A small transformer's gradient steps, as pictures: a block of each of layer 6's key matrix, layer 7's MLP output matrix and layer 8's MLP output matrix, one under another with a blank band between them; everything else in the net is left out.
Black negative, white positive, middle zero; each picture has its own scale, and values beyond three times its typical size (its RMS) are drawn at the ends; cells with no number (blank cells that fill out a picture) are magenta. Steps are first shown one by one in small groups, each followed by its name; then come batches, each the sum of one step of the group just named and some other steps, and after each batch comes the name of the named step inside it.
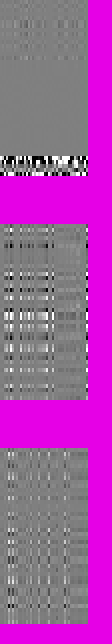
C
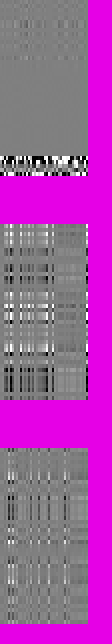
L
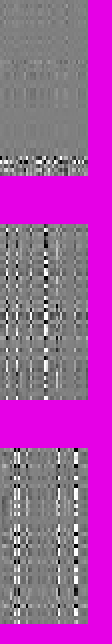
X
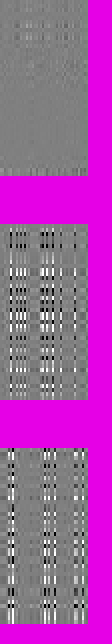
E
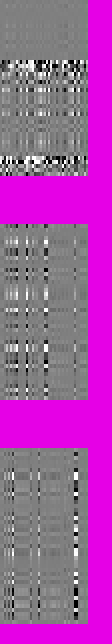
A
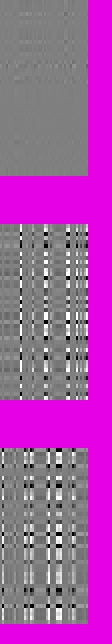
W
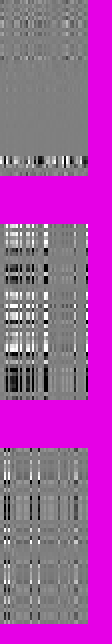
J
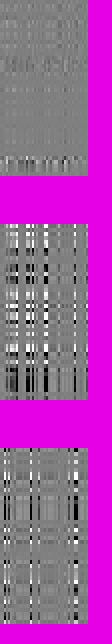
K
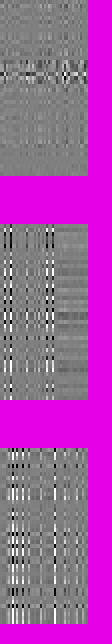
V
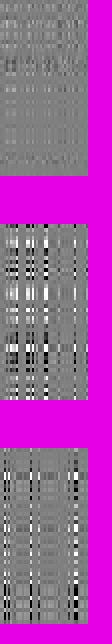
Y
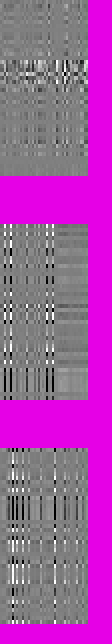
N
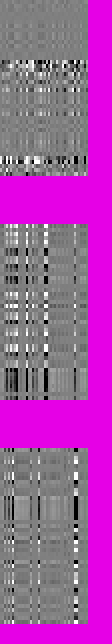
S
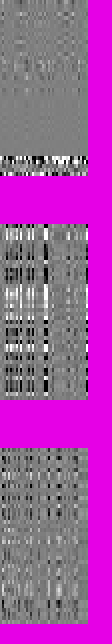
L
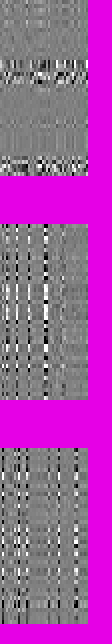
X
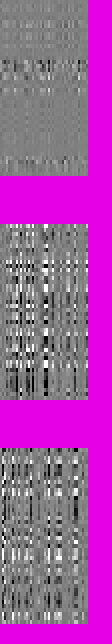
K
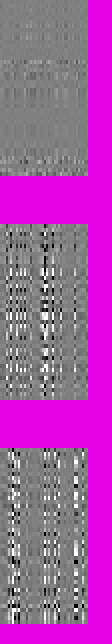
E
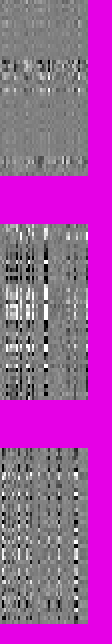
J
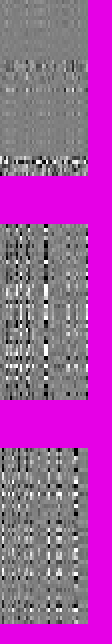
W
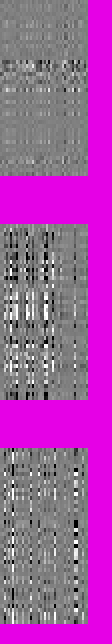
V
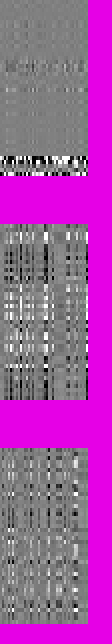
L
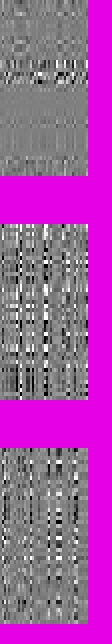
K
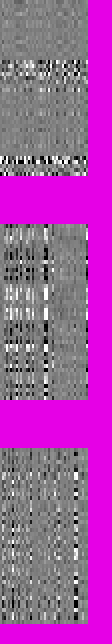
A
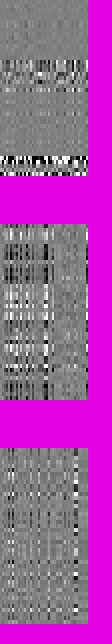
L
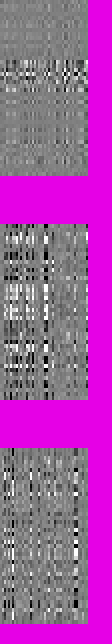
Y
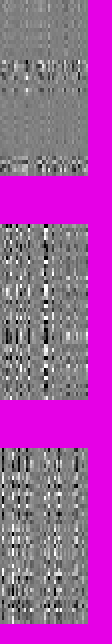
E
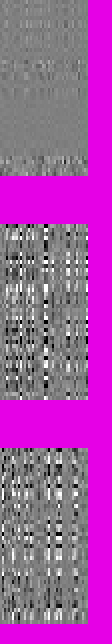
W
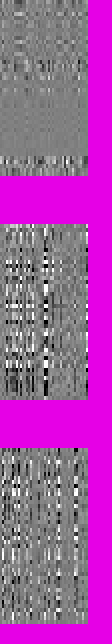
J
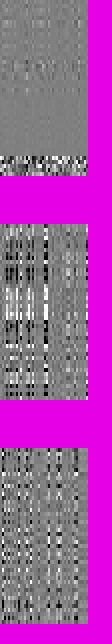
W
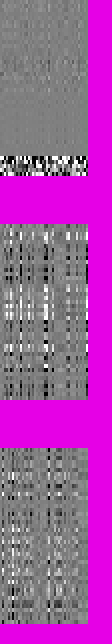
L
